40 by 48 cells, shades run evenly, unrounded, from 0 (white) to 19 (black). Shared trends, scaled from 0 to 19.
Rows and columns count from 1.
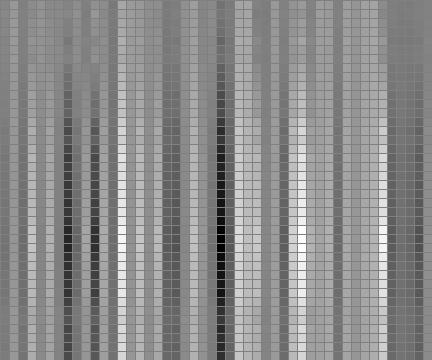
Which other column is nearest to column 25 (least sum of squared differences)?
8
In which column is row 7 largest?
25
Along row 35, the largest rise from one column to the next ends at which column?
44
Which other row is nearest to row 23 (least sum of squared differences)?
31
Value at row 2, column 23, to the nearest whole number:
9
